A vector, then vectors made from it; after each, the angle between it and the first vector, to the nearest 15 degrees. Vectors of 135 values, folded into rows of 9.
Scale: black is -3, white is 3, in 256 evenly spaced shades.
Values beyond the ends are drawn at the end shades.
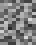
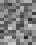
165 degrees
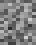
15 degrees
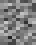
45 degrees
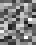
15 degrees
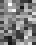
45 degrees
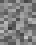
15 degrees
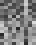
75 degrees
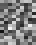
165 degrees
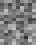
135 degrees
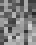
90 degrees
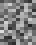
15 degrees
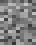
45 degrees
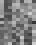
105 degrees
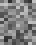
45 degrees
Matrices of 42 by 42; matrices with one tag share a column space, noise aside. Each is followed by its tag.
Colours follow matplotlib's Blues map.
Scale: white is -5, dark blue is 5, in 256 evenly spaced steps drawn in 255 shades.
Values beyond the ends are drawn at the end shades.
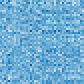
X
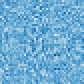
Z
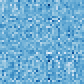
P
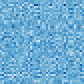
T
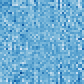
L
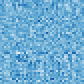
P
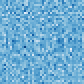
Z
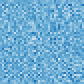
T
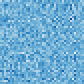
P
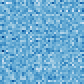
X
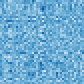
P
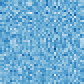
Z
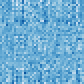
L
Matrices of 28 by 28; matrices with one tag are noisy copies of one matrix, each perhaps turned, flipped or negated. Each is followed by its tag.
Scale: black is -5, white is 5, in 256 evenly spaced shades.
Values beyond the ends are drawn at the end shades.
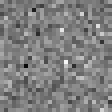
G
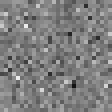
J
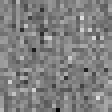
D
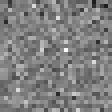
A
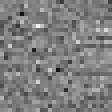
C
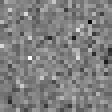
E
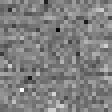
E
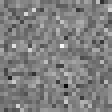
G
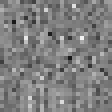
C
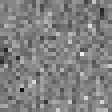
E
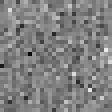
E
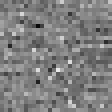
C
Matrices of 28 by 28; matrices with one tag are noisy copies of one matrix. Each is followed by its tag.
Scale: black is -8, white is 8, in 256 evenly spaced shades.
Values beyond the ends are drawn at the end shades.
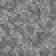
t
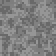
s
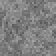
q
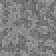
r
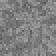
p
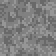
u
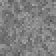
p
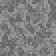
t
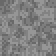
s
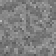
t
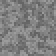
r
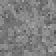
p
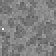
s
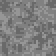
s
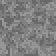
u
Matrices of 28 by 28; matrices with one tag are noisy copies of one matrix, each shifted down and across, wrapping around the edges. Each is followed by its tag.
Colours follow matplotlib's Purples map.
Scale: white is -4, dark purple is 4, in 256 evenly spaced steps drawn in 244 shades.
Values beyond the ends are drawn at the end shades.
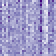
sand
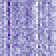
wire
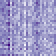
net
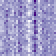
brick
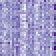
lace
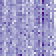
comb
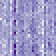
wire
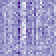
sand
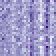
brick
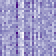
sand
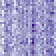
lace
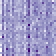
wire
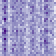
brick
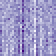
comb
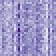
wire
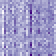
wire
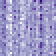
lace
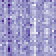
lace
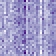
net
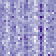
brick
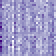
comb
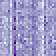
wire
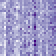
lace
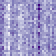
lace
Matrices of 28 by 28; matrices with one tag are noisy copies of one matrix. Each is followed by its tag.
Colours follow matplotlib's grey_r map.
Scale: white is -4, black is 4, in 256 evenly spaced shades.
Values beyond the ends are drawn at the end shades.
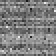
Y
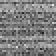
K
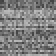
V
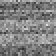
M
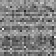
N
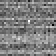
Y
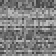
V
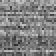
N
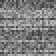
V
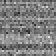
Y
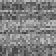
M
